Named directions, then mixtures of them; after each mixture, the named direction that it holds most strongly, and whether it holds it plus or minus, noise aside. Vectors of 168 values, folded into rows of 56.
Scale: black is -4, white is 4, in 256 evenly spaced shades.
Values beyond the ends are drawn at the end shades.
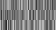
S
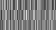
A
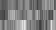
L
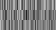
A, minus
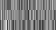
S, minus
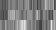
L, plus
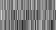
A, minus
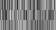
A, minus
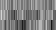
L, minus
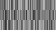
A, minus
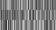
S, plus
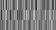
A, plus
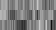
L, minus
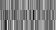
S, plus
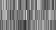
A, plus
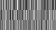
A, plus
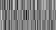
A, minus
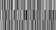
A, minus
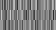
A, minus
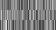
S, minus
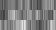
L, plus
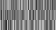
S, plus
